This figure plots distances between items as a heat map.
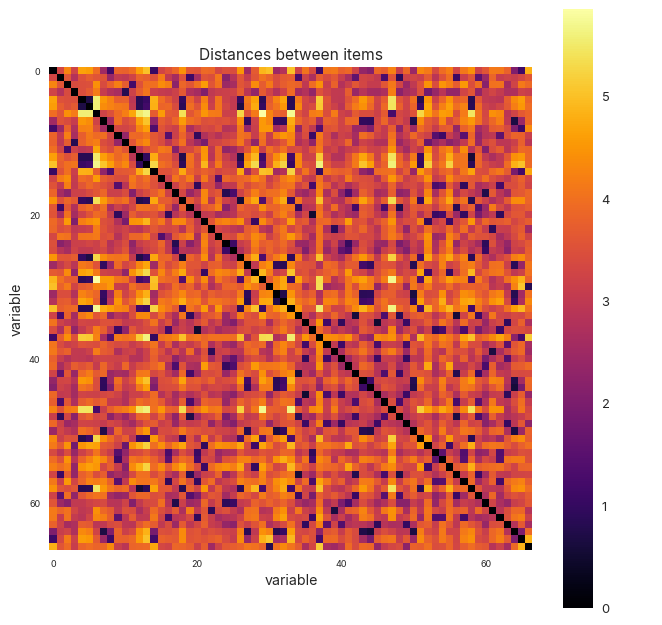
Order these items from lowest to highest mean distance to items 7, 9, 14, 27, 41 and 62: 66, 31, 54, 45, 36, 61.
36, 31, 54, 45, 61, 66
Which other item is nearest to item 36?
20
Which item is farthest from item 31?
13
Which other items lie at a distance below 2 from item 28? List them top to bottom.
21, 52, 55
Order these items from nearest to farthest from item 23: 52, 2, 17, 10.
10, 17, 2, 52
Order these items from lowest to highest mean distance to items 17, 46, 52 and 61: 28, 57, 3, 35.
3, 35, 28, 57
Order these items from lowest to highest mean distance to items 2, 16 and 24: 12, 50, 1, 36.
36, 1, 50, 12
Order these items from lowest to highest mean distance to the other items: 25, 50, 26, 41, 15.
25, 50, 41, 26, 15
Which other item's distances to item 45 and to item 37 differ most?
35
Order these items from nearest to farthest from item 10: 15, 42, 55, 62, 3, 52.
3, 52, 55, 42, 62, 15
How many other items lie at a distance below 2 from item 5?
9
